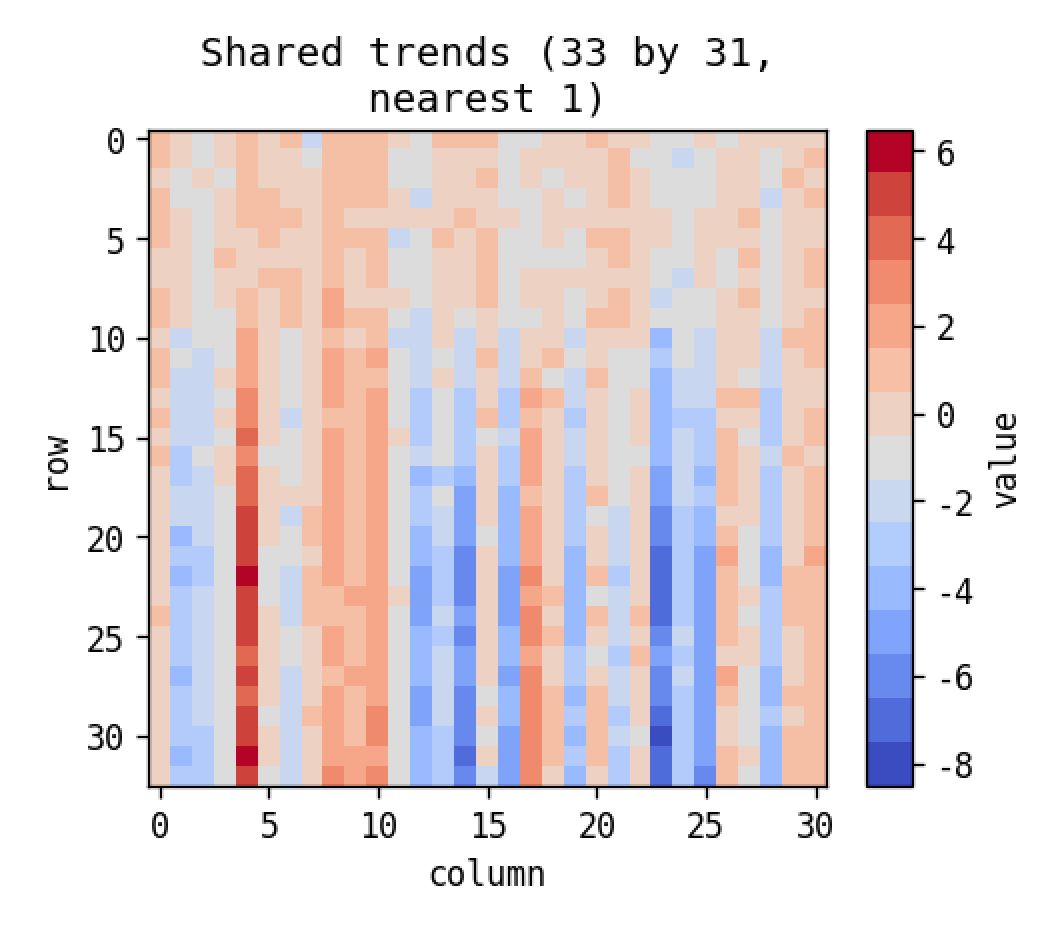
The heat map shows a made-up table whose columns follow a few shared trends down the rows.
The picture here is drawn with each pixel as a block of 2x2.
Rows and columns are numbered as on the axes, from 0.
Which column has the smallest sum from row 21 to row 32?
23
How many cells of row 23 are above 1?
4
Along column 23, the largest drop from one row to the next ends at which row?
10
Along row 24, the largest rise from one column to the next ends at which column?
17
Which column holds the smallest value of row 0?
7
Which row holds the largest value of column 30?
21
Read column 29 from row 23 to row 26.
1 1 0 0
